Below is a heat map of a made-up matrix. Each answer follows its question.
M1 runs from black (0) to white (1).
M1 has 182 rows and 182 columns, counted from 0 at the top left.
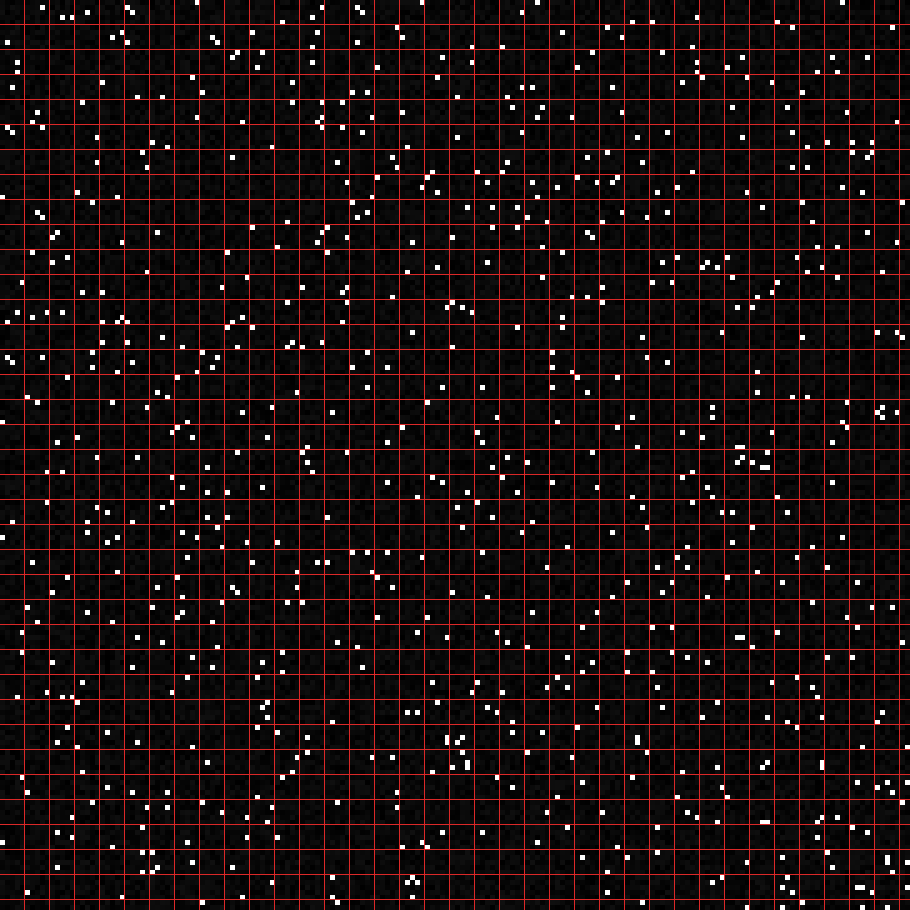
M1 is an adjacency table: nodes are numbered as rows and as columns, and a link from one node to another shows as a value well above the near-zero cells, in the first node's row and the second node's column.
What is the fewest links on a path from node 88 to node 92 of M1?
5
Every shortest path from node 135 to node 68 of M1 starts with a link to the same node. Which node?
node 37
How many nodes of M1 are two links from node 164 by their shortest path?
9
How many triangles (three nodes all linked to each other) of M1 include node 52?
3
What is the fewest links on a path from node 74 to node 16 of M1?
4
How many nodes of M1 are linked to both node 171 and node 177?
1
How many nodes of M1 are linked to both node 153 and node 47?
1
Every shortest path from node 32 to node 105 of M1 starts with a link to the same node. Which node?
node 19
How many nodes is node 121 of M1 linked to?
4
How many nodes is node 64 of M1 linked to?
6
